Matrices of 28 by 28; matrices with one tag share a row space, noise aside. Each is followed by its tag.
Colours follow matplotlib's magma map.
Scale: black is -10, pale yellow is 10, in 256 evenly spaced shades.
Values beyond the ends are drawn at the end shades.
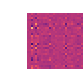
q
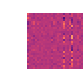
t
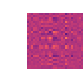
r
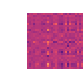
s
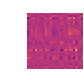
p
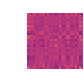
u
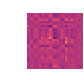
r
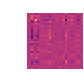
q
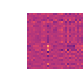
s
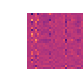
q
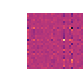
t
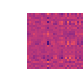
s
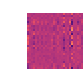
t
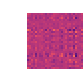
p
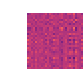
p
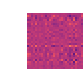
p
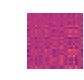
p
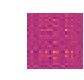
r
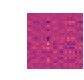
s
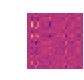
q
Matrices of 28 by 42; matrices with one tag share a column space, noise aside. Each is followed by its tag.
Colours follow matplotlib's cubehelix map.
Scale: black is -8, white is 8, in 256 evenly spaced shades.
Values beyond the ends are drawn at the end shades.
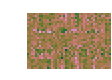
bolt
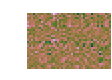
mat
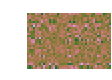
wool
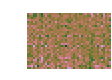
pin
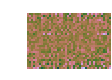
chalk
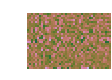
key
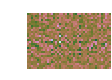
mat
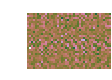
mat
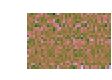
wool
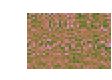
mat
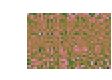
chalk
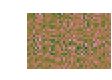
mat
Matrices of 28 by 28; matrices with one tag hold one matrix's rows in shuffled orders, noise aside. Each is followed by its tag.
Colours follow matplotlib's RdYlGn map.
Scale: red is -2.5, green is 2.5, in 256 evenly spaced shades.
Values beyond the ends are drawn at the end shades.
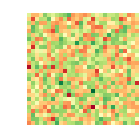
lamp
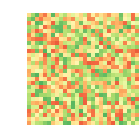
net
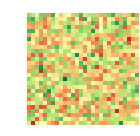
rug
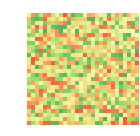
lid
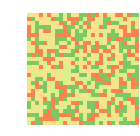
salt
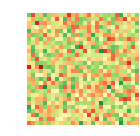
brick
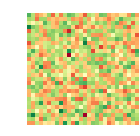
lid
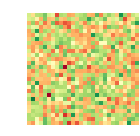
lamp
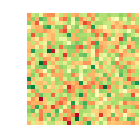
salt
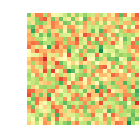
net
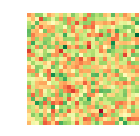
brick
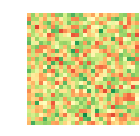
salt
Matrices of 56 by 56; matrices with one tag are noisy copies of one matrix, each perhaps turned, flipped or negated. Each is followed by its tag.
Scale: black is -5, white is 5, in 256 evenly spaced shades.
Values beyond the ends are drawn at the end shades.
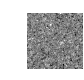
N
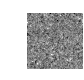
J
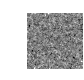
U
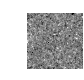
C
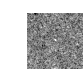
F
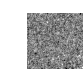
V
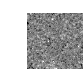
C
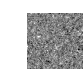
N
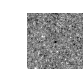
F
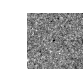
F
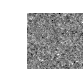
J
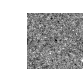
F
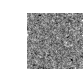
U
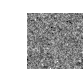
J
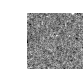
C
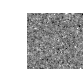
V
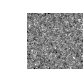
U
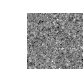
J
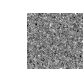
U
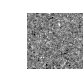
N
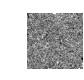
C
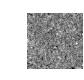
C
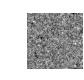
J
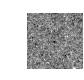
F
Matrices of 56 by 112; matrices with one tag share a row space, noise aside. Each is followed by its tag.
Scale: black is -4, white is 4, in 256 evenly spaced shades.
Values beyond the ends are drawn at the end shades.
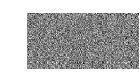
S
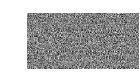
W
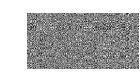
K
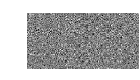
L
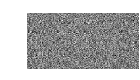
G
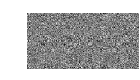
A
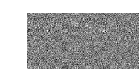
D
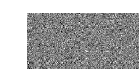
L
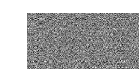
W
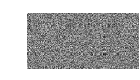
A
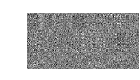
W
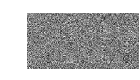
A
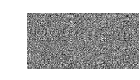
A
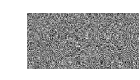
L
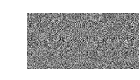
S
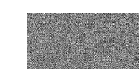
K
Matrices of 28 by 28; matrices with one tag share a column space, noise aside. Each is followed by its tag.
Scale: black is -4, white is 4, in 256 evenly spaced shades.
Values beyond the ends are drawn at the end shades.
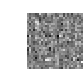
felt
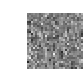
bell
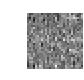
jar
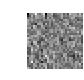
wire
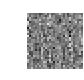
bell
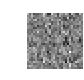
wire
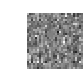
wire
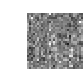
felt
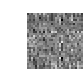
jar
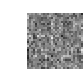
felt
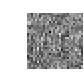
bell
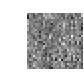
felt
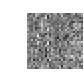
felt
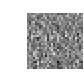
bell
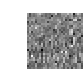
wire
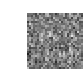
bell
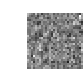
bell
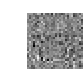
felt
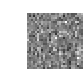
bell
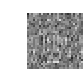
wire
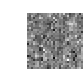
felt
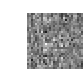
jar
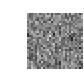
bell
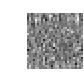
jar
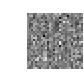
felt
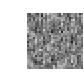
jar
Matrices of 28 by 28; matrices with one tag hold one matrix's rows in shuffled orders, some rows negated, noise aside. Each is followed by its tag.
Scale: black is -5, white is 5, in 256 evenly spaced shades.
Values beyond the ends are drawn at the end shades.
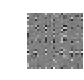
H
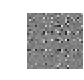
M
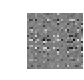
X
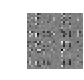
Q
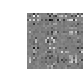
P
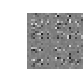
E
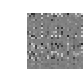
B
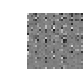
H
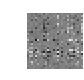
X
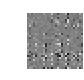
M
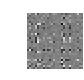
Q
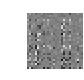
Q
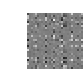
H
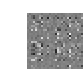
E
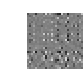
M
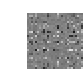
X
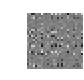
B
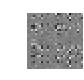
E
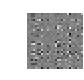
E
